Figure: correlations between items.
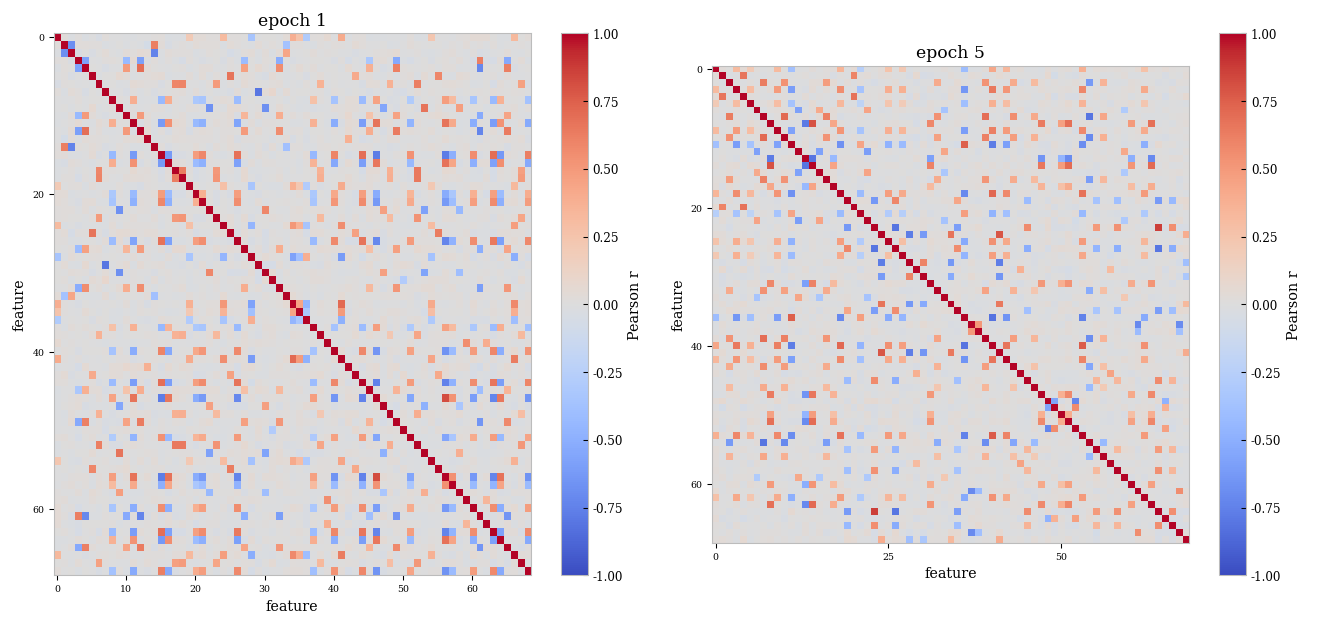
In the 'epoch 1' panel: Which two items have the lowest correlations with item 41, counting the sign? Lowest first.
28, 36
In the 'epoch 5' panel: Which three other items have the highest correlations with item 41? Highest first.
24, 34, 68
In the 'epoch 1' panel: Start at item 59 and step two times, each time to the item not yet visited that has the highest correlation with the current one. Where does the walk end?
62
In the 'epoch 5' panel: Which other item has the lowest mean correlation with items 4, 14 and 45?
13
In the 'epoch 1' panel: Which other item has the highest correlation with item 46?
56
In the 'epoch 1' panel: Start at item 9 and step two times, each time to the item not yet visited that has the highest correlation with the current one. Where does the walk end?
58
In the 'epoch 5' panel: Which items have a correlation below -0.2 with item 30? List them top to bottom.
24, 34, 41, 68
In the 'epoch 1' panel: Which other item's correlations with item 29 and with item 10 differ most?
7
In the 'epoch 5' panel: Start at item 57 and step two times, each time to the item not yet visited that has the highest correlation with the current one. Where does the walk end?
29
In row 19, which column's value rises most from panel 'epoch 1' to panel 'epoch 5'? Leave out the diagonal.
26
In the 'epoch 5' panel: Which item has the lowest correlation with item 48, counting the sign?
52
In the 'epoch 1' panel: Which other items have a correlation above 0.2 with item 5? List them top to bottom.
25, 43, 55
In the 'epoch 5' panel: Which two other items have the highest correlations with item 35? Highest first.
26, 19
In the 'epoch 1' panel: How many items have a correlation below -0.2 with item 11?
10
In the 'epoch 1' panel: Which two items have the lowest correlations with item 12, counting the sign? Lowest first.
61, 3
